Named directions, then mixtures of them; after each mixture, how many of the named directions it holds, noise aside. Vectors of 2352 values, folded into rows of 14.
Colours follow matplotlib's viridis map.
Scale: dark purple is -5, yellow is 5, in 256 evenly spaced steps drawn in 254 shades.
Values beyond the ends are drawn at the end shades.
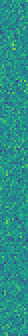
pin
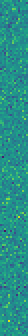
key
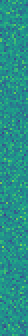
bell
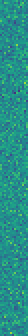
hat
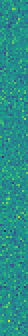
one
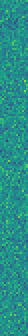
three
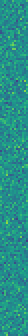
one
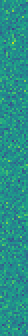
three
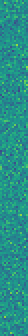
two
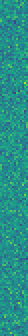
one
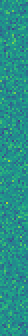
three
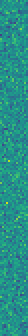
three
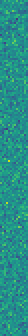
four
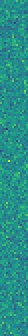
four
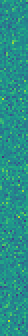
two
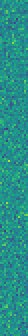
four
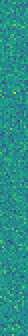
two
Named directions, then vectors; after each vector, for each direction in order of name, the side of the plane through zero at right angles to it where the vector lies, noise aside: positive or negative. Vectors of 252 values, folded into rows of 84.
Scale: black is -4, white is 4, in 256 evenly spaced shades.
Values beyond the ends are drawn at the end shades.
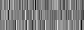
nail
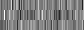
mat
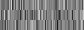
positive, negative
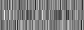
positive, positive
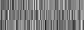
positive, negative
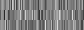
negative, positive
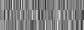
negative, positive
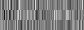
negative, negative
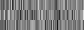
positive, negative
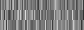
negative, positive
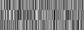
positive, positive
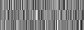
negative, positive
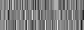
negative, positive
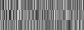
negative, negative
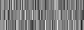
negative, positive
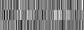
negative, negative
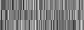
positive, negative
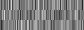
positive, positive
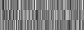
negative, negative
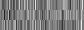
negative, negative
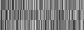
positive, negative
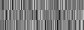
positive, negative
